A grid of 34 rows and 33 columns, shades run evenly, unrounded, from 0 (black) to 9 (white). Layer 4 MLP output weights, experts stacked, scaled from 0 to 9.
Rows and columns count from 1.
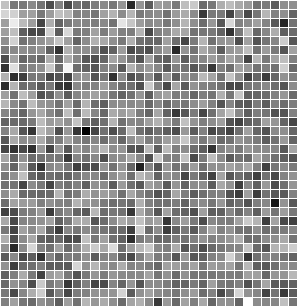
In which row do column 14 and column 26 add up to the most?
3
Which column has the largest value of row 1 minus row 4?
26
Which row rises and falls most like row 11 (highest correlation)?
27
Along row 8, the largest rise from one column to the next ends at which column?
2
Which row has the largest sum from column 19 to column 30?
1
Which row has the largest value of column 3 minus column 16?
19
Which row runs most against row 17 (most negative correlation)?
12
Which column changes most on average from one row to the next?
28
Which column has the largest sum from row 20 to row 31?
16
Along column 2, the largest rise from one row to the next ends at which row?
10
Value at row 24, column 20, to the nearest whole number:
4
